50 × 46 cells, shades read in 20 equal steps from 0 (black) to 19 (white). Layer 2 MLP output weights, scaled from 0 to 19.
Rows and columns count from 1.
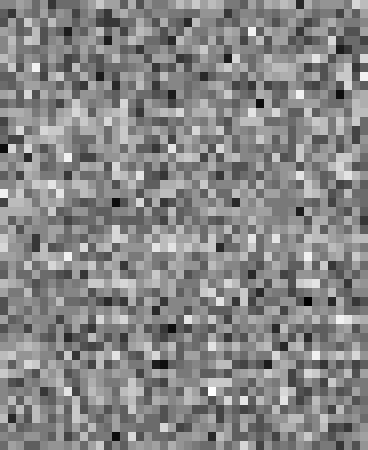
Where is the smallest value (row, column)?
34, 39
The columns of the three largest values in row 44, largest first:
27, 9, 36
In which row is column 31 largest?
45
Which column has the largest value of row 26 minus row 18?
4
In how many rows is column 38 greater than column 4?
22
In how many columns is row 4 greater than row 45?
16
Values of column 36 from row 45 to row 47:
17 7 11
